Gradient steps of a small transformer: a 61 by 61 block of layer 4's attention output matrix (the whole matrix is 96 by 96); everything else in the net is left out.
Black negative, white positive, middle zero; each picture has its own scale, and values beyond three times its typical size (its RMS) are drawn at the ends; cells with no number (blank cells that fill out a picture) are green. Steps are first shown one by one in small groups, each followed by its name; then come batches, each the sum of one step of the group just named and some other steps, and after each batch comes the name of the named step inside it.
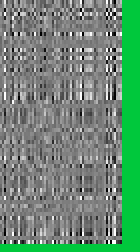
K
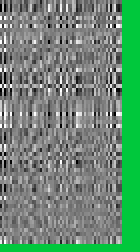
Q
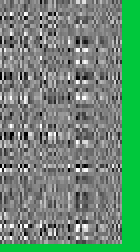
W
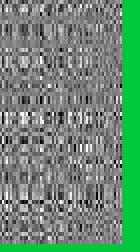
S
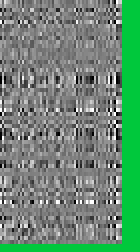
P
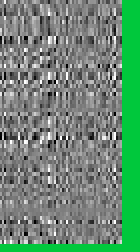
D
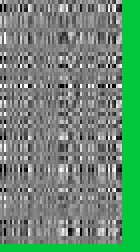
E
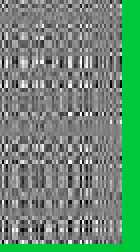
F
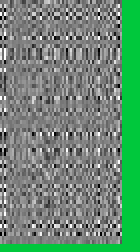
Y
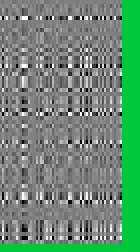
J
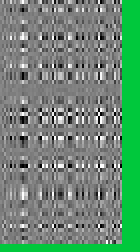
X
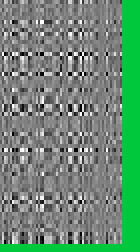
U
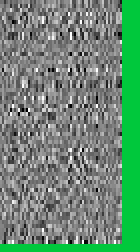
U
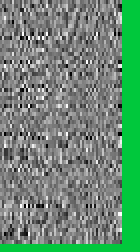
D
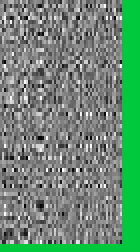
D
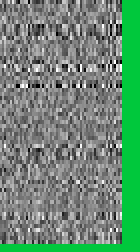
E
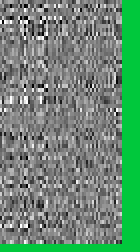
P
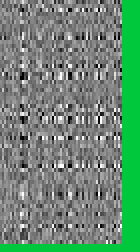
X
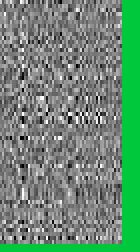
X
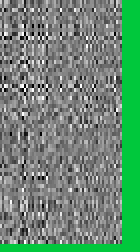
P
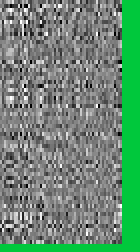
D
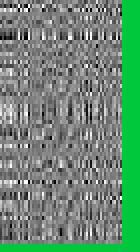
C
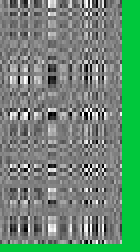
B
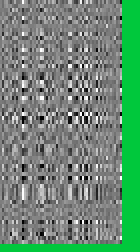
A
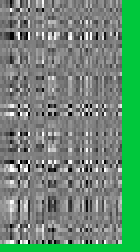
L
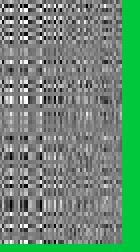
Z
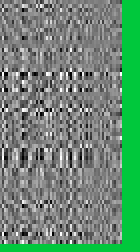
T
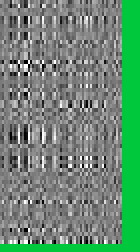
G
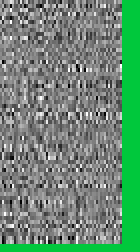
Z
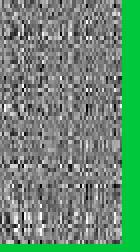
L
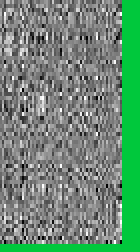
A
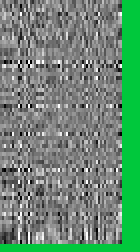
B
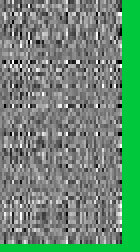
G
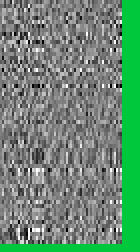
T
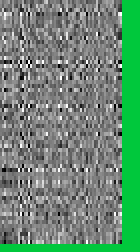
T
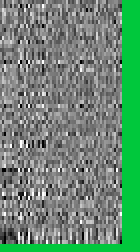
C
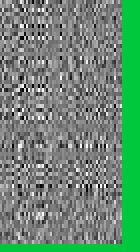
T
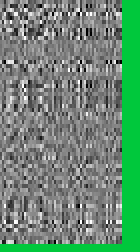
Z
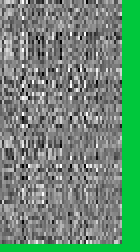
A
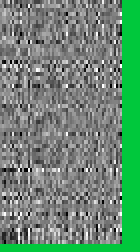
B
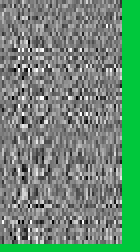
A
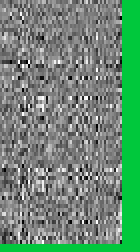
A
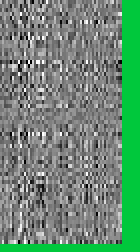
G
